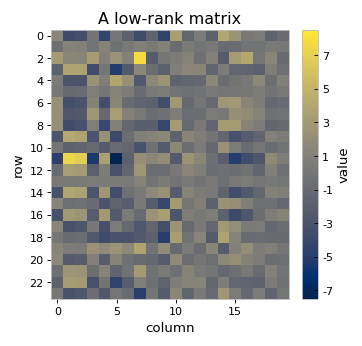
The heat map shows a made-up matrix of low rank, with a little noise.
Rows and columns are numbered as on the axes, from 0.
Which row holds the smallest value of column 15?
11
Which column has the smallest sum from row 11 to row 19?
5
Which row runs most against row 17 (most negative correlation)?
1
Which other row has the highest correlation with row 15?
18
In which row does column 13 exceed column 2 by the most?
4
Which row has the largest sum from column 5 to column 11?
2
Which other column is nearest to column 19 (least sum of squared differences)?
8
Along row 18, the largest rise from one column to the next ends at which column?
10
